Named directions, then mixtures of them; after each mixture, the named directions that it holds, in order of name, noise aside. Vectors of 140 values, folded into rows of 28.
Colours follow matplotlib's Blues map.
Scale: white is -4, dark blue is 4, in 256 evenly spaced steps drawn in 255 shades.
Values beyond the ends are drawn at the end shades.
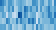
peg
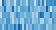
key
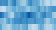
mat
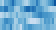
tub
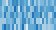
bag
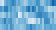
peg, tub.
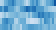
tub.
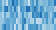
bag, tub.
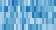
bag, tub.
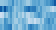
mat, tub.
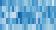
mat, peg.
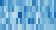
peg.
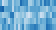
key, mat.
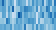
key, peg.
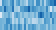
key, tub.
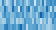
bag, key.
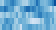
tub.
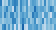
bag, key.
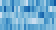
key, tub.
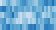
mat, peg.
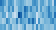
peg.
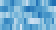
tub.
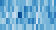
peg.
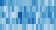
mat, peg.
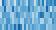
key.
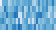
key, peg.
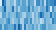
key.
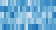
bag, mat.
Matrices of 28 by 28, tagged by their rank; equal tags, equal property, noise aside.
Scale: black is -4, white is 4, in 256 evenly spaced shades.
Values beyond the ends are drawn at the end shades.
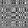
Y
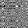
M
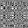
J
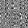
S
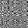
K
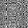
S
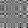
Y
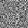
S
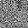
K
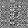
S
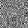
S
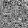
K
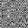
S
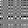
Y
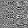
S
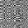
J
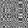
J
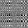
Y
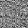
K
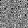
K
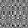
J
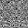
K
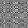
J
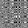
J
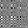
Y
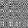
J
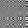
Y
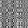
J
